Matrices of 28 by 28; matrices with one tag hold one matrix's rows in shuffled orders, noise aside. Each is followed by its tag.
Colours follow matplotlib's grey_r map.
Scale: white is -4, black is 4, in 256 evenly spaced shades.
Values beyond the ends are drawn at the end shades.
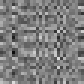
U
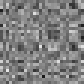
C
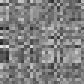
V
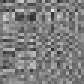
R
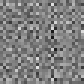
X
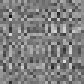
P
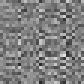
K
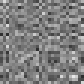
C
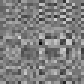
K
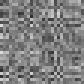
V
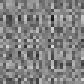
X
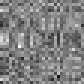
V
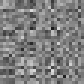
R
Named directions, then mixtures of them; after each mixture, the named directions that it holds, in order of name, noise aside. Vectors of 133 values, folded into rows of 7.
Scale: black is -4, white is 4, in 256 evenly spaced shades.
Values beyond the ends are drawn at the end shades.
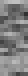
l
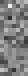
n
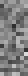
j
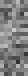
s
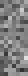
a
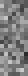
a, j.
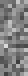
a, n, s.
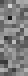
n.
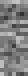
j, l, s.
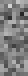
l, n, s.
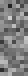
n.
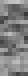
l.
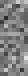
a, l, n.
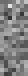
n, s.
